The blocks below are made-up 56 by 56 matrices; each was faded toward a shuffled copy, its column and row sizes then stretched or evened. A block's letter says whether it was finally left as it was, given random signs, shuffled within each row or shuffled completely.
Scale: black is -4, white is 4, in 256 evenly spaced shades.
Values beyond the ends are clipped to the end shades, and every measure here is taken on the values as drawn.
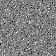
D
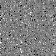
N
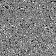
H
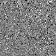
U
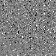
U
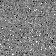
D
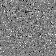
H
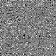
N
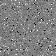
H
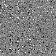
U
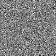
U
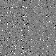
N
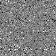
U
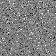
H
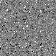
U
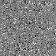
N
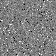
D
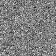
H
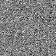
H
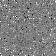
D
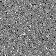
D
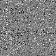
U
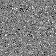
H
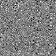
N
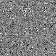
U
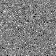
H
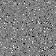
N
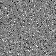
D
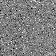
D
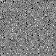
N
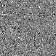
U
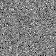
H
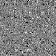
N
